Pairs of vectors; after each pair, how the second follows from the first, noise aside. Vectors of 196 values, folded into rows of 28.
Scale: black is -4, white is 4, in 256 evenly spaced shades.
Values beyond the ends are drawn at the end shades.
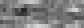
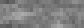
wrapped around, shrunk.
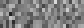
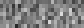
wrapped around.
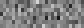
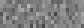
wrapped around, shrunk.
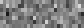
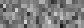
wrapped around.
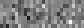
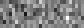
wrapped around.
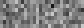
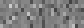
wrapped around, negated, partly zeroed.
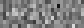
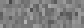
reversed, negated, shrunk.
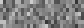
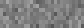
reversed, negated, shrunk.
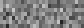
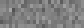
wrapped around, shrunk.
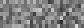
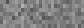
reversed, negated, shrunk.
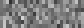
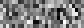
wrapped around, negated, scaled up.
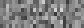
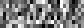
wrapped around, negated, scaled up.
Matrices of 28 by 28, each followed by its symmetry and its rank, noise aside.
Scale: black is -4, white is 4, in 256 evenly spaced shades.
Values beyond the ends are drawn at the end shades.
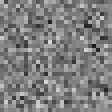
no symmetry, rank eight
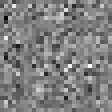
no symmetry, rank six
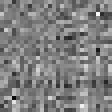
antisymmetric, rank six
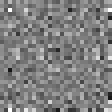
no symmetry, rank four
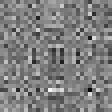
no symmetry, rank four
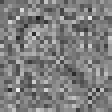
symmetric, rank eight
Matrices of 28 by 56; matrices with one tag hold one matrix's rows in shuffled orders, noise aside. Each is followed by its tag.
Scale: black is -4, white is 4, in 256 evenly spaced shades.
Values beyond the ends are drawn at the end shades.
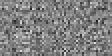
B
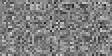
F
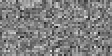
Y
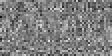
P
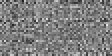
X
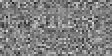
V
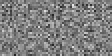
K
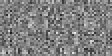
K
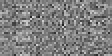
B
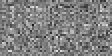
F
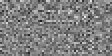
V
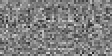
V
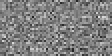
F
